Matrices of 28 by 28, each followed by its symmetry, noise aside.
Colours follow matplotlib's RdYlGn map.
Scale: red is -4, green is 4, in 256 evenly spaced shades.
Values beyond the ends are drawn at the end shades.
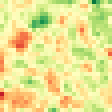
antisymmetric.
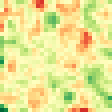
no symmetry.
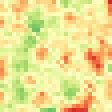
no symmetry.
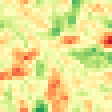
antisymmetric.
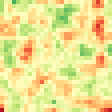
no symmetry.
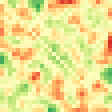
symmetric across the other diagonal.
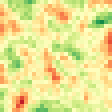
antisymmetric.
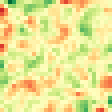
antisymmetric.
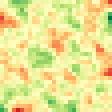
antisymmetric.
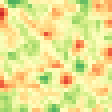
antisymmetric.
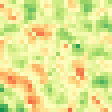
symmetric across the other diagonal.
